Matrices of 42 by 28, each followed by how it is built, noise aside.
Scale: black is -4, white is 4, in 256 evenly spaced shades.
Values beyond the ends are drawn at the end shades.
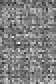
blocks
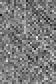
Toeplitz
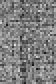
blocks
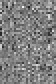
low rank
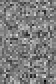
low rank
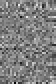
low rank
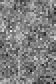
smooth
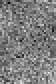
smooth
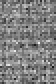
blocks
